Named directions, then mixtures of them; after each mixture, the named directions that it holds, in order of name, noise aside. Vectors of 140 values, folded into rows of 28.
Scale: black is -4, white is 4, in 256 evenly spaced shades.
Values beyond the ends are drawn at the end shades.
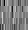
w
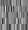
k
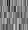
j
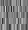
k.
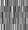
w.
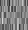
j, w.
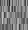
j, w.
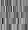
k, w.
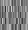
k.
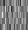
k, w.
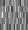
k, w.
